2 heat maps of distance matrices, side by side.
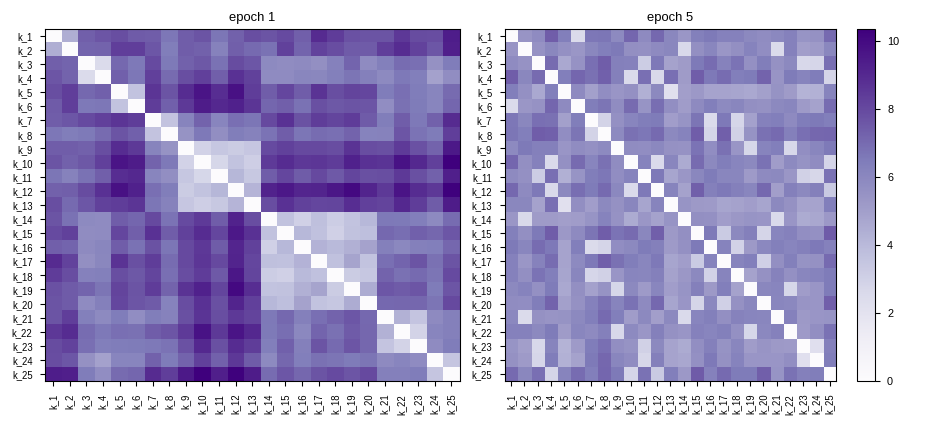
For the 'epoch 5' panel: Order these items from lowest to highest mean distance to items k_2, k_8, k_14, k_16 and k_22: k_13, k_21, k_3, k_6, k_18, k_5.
k_18, k_21, k_5, k_13, k_6, k_3
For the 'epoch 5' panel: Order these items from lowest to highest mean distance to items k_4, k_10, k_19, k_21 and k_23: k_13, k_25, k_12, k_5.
k_12, k_25, k_5, k_13
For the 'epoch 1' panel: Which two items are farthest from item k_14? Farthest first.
k_12, k_10
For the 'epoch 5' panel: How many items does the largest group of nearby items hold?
4
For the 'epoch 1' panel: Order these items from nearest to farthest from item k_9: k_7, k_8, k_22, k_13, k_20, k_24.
k_13, k_8, k_7, k_24, k_20, k_22
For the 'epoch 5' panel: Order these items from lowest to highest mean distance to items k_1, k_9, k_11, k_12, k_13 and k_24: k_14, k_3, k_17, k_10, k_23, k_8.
k_23, k_3, k_14, k_10, k_17, k_8
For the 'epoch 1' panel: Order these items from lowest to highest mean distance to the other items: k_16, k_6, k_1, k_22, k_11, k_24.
k_16, k_24, k_11, k_22, k_6, k_1
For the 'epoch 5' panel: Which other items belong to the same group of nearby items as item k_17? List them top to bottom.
k_15, k_20
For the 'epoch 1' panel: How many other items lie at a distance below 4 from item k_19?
3
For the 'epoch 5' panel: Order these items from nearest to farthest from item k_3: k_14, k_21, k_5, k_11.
k_11, k_5, k_14, k_21
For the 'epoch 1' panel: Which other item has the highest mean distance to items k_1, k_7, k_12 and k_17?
k_25
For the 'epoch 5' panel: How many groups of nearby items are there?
8
